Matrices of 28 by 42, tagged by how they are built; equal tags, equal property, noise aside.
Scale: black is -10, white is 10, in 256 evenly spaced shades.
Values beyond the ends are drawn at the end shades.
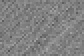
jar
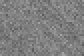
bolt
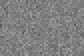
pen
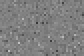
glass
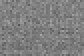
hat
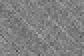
bolt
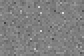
glass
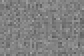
hat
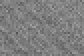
bolt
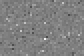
glass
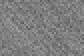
bolt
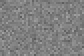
pen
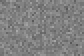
pen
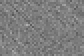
bolt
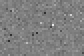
glass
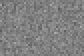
pen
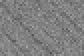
bolt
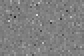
glass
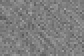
bolt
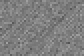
jar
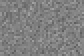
pen
